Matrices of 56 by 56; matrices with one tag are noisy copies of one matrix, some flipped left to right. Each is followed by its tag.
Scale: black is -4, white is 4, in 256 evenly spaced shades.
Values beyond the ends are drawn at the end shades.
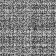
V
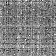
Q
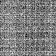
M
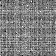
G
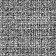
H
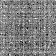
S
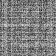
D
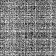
M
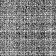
M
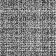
G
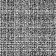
G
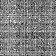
M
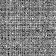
H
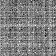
D
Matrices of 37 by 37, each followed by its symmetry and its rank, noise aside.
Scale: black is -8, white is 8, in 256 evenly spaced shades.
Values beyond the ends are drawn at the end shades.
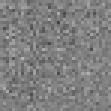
no symmetry, rank eight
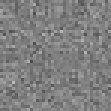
antisymmetric, rank eight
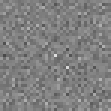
symmetric, rank seven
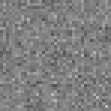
symmetric, rank eight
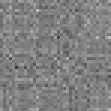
no symmetry, rank seven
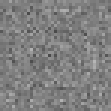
no symmetry, rank eight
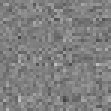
no symmetry, rank six
